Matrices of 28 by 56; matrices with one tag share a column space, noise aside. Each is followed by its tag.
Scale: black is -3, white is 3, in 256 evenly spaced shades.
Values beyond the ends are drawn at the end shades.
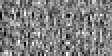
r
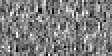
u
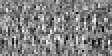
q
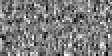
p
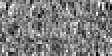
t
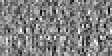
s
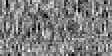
u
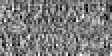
p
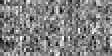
s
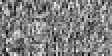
t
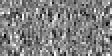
r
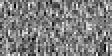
t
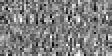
p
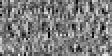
u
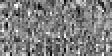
t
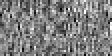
u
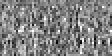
q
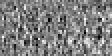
q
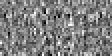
r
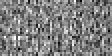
s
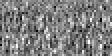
q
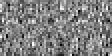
p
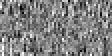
t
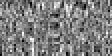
t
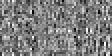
s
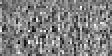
q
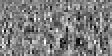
q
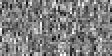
t
